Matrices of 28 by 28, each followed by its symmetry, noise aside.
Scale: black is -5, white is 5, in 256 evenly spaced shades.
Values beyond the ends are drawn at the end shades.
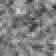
no symmetry.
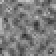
symmetric.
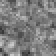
symmetric across the other diagonal.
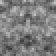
mirrored left to right.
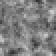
antisymmetric.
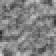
same after a half turn.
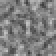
same after a half turn.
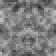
mirrored left to right.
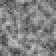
symmetric across the other diagonal.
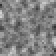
same after a half turn.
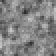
same after a half turn.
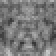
mirrored left to right.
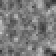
mirrored top to bottom.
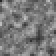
symmetric.
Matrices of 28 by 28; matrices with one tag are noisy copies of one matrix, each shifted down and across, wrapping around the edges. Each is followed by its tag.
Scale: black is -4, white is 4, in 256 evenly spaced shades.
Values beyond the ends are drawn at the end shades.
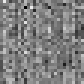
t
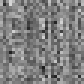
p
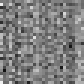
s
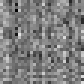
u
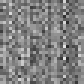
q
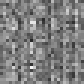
u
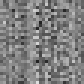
s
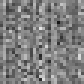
t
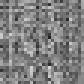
u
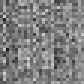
q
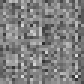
q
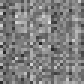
q
